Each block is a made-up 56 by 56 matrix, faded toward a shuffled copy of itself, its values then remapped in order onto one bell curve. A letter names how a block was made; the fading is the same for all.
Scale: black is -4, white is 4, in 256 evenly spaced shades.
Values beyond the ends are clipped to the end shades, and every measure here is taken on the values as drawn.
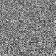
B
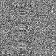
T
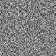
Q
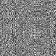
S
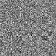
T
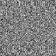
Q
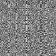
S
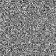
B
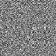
Q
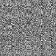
S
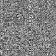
T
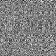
B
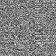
Q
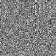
S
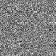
Q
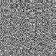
Q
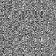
S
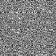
B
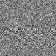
B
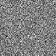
T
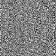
S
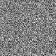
T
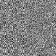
S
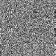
T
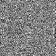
T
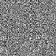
T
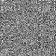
T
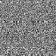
B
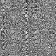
S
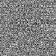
Q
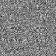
Q
